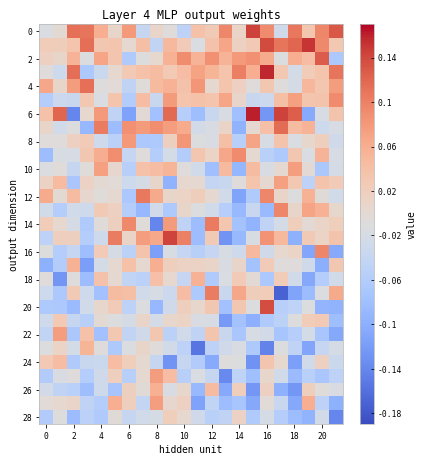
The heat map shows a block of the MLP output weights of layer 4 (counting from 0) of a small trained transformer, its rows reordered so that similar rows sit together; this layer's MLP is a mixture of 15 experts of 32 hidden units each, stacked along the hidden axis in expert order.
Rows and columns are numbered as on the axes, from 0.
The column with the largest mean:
9
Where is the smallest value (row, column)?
19, 17
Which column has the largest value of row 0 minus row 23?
16
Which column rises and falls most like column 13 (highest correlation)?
18
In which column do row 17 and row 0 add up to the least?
0
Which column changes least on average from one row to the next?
13
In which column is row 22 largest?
1
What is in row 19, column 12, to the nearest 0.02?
0.1
